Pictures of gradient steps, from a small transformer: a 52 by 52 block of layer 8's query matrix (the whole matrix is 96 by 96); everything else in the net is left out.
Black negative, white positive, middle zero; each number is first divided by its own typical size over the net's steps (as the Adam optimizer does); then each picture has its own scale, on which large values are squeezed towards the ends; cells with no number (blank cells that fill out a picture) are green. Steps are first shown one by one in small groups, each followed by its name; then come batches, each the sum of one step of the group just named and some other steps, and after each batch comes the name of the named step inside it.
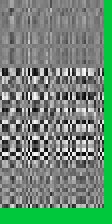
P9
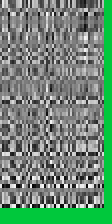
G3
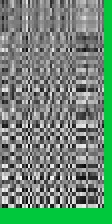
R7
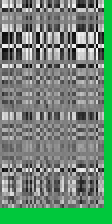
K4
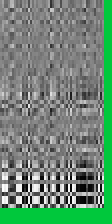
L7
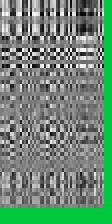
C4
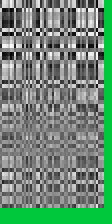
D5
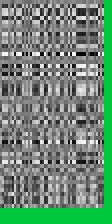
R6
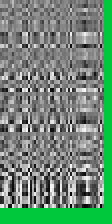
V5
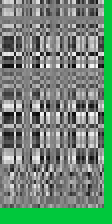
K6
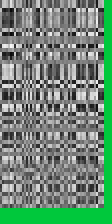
D5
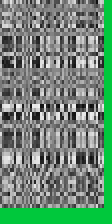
K6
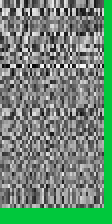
C4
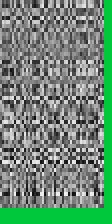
R6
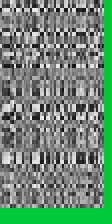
K6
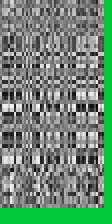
K6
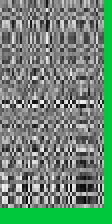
L7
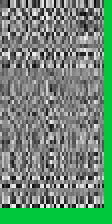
G3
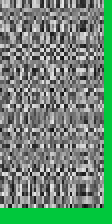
V5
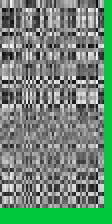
D5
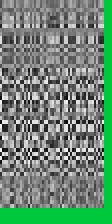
P9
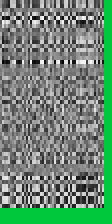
L7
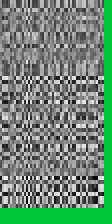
R7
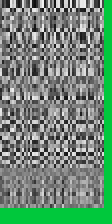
P9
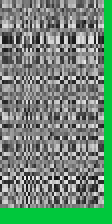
K4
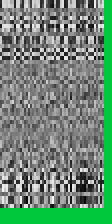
L7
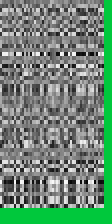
R6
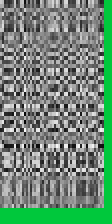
V5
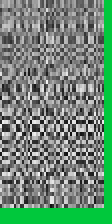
P9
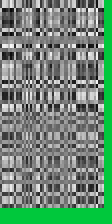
D5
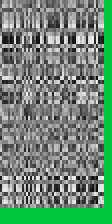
K4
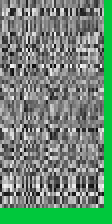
C4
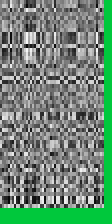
K4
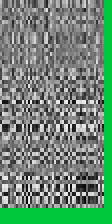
L7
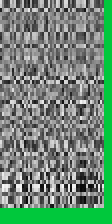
L7
